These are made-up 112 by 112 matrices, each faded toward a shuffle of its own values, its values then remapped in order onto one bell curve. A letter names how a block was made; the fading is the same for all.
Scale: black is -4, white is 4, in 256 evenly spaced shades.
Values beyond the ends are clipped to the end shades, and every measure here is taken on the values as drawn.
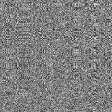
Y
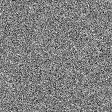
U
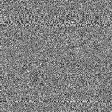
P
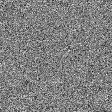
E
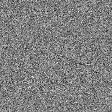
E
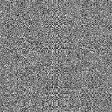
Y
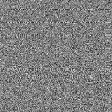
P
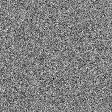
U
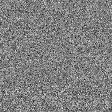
E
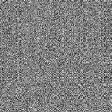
Y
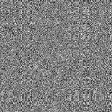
Y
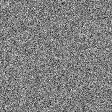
U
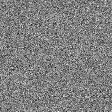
E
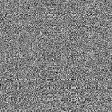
P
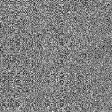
Y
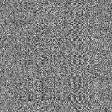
Y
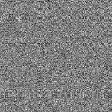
Y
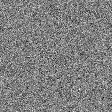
U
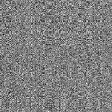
Y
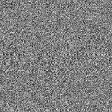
P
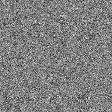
E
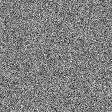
U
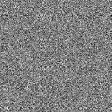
P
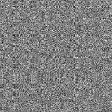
Y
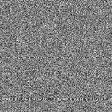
P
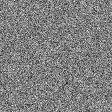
U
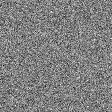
U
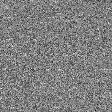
E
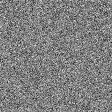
U
